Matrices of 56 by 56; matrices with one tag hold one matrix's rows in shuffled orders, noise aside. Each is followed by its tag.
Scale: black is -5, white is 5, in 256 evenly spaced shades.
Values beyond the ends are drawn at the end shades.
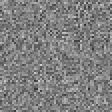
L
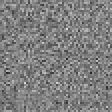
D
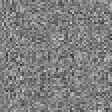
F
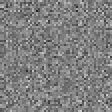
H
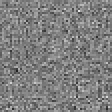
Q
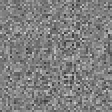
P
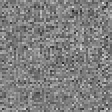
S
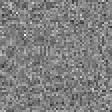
S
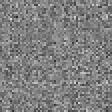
Q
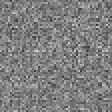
Q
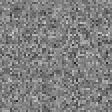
Q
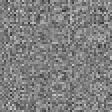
F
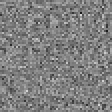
S
